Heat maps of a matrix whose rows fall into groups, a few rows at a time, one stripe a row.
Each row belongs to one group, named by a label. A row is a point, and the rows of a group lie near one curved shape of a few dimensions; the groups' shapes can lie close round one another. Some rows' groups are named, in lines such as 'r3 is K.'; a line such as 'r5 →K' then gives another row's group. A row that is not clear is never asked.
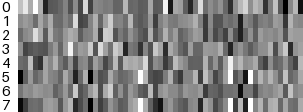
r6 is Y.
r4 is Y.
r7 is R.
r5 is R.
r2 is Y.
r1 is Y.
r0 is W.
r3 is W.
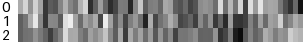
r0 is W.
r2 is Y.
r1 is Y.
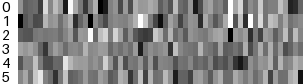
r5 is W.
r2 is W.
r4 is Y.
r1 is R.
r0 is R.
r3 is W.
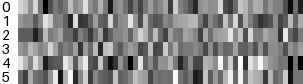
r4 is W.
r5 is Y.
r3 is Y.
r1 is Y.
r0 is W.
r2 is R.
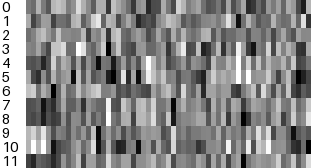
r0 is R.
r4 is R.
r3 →R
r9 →W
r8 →Y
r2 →Y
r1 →W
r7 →Y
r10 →W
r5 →R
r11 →Y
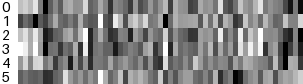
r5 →Y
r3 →W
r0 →W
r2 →W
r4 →W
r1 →Y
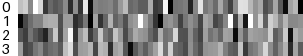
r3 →W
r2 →Y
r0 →W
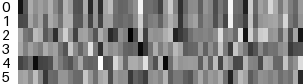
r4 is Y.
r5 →W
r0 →R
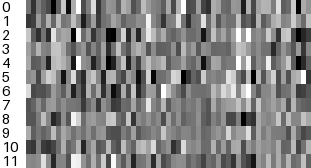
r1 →R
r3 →Y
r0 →Y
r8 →Y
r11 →Y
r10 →Y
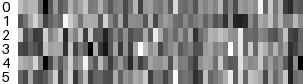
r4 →W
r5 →Y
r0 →W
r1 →Y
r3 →R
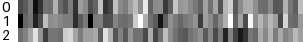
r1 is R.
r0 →Y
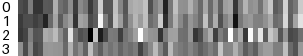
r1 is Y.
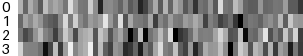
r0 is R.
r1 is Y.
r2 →W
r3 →W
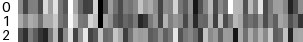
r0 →R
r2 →Y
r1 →R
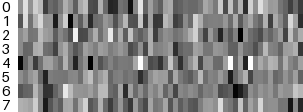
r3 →W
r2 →Y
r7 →W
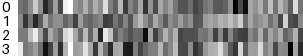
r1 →R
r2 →Y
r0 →Y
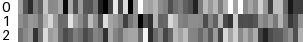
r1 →R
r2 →Y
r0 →R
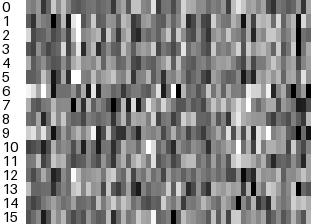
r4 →W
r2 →W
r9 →W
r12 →Y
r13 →W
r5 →Y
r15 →Y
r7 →R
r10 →R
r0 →Y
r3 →Y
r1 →Y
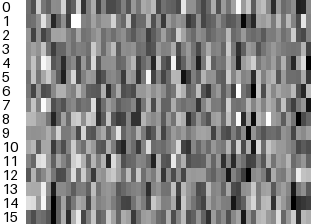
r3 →W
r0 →Y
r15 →Y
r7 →W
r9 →Y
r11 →Y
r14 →W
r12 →Y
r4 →W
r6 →R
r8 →W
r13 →W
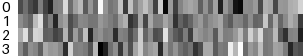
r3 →R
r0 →Y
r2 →W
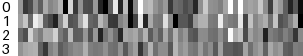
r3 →W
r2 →Y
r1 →W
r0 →R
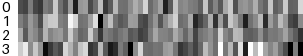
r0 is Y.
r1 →R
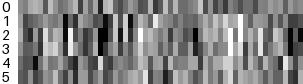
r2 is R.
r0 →Y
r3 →R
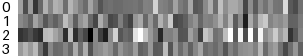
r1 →W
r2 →R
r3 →W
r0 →R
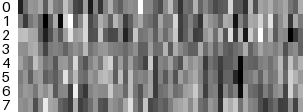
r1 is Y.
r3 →W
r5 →Y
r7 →Y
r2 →W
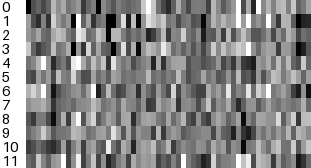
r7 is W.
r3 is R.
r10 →Y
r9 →Y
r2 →R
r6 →W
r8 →Y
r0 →R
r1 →R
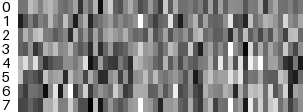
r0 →Y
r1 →R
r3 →R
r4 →W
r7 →R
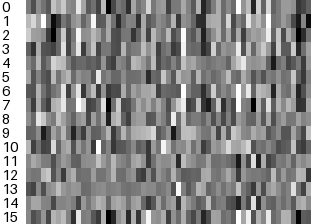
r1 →W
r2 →W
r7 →R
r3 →Y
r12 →W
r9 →Y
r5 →R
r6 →Y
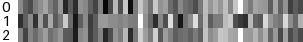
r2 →R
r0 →R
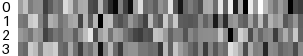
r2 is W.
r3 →Y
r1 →Y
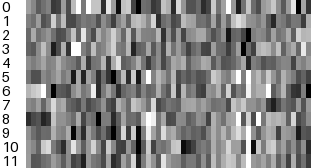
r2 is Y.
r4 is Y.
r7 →Y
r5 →R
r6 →W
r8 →R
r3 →Y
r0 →W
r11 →R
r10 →W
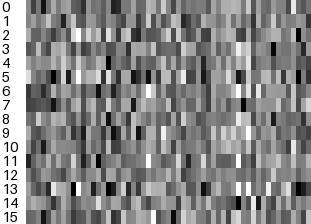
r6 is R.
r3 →Y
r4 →R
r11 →R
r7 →Y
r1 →W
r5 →W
